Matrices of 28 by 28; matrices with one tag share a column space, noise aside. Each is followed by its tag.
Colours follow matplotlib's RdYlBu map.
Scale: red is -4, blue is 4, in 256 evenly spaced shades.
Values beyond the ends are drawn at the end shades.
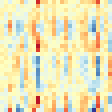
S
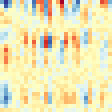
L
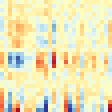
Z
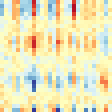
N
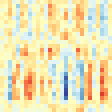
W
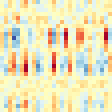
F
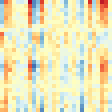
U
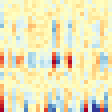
Z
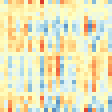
S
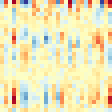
L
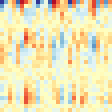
L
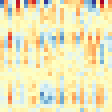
L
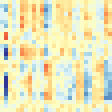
W
